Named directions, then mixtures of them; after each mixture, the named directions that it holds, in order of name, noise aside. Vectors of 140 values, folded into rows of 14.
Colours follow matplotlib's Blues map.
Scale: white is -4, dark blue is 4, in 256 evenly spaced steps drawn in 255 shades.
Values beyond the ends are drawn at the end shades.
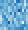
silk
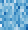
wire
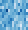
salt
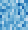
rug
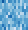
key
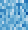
rug, wire.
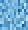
key, rug, silk.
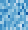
key, rug, salt.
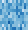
key.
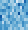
rug, silk.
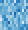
silk, wire.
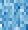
wire.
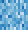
key, rug.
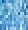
key, salt.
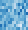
rug, salt.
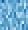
key, silk.
